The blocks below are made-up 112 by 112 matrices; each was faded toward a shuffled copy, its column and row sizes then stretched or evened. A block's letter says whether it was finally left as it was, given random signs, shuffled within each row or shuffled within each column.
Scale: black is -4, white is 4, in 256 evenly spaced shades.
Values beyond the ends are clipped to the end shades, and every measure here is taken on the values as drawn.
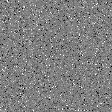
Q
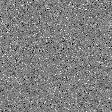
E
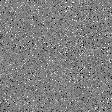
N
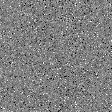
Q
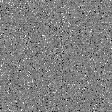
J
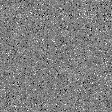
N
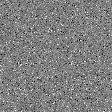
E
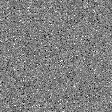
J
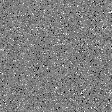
N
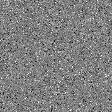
Q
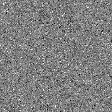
J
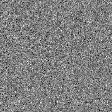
J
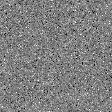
Q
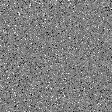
Q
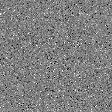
J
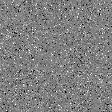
N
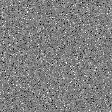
Q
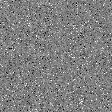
Q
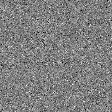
N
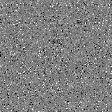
J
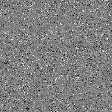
J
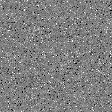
J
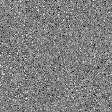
J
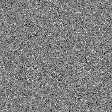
N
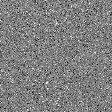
N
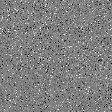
J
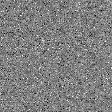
J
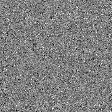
N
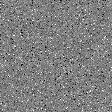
Q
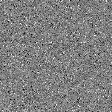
N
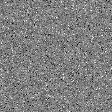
Q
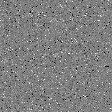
J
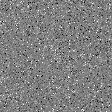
Q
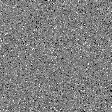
N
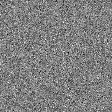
Q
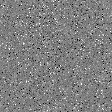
N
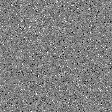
N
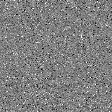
J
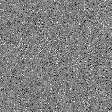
J
